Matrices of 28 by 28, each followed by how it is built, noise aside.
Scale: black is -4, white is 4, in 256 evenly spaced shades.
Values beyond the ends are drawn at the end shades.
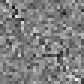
banded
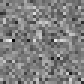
uneven rows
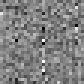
uneven columns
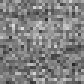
blocks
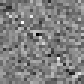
banded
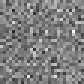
blocks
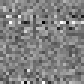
uneven rows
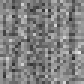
blocks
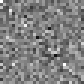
diagonal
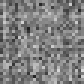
blocks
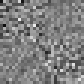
block diagonal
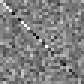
diagonal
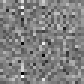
uneven columns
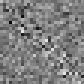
banded
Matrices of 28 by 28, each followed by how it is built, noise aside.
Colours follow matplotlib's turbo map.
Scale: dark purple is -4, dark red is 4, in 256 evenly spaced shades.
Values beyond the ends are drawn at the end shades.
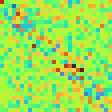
banded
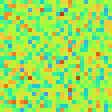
repeating rows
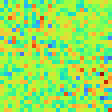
block diagonal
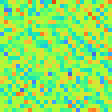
Toeplitz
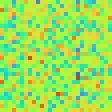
repeating rows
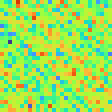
Toeplitz
